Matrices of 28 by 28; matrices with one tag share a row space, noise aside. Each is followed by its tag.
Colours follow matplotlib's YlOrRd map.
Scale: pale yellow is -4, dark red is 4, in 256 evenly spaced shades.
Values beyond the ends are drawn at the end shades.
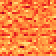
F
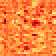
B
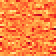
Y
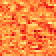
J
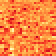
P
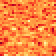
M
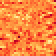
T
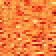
B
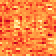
T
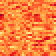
Y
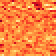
Y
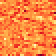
B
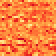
F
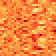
B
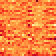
Y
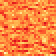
M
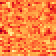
P
